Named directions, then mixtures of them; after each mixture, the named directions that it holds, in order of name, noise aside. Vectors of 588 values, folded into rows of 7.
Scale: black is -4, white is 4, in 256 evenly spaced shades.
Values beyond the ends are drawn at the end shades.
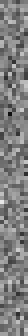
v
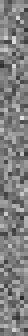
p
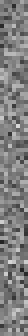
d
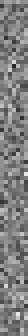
p, v.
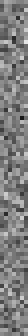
p.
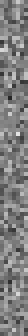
p, v.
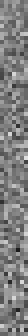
d, v.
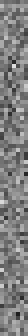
p, v.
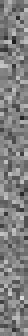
p.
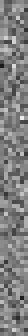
p.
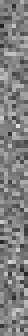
d.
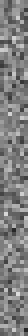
p, v.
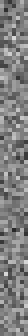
d, p.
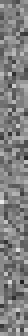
d, v.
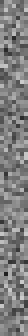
d, p.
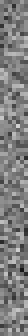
d.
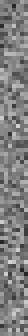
d.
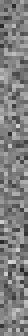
d.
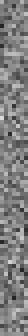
d.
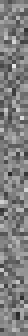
p, v.
